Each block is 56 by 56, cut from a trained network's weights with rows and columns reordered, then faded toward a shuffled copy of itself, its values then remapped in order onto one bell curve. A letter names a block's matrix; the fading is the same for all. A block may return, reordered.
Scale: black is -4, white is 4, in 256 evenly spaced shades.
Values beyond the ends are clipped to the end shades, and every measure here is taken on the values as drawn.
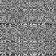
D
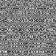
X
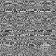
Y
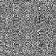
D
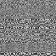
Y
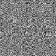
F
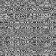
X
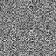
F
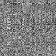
F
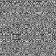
X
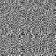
D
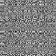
X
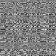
Y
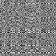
D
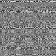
Y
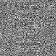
F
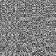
F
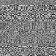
Y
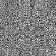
D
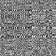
D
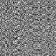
D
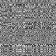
X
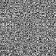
F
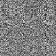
D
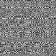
Y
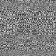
X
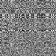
D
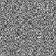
F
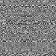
X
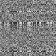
D
